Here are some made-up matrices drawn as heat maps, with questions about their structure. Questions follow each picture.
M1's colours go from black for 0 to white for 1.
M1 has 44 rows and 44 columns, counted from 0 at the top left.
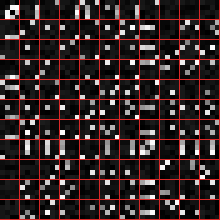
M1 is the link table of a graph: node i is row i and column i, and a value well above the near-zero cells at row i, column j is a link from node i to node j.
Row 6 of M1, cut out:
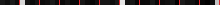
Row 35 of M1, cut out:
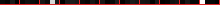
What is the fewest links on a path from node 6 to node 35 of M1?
6
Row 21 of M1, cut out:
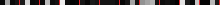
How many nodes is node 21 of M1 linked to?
11
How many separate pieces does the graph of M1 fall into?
3
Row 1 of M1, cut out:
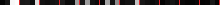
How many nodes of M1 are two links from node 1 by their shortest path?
10
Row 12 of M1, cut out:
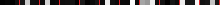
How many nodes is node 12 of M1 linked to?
10
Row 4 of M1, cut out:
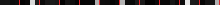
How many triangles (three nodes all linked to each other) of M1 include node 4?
3
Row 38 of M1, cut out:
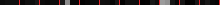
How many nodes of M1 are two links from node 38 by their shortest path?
2
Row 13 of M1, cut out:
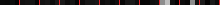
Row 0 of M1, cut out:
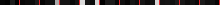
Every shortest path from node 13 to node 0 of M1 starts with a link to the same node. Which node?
node 33
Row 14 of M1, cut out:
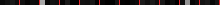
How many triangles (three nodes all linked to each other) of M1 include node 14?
1
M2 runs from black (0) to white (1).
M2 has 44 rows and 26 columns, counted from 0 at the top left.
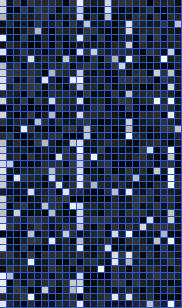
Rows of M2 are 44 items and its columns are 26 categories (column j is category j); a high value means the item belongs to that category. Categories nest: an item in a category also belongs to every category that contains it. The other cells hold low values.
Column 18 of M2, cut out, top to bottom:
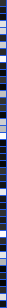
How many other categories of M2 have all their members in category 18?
8
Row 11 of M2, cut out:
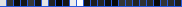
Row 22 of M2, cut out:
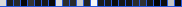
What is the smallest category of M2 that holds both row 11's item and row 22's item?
11
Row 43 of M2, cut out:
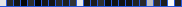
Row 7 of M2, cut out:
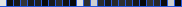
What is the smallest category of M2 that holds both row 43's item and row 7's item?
24
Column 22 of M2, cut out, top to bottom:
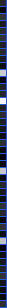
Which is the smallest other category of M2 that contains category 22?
7
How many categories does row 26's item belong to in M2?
5
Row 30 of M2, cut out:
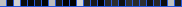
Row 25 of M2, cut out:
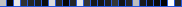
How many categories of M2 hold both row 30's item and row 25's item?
5
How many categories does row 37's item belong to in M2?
3
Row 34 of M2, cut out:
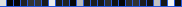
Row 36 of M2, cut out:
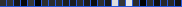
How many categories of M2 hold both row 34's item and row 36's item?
0
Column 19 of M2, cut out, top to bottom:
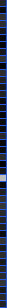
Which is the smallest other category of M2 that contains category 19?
2
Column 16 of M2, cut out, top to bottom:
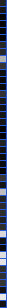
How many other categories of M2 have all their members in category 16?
3
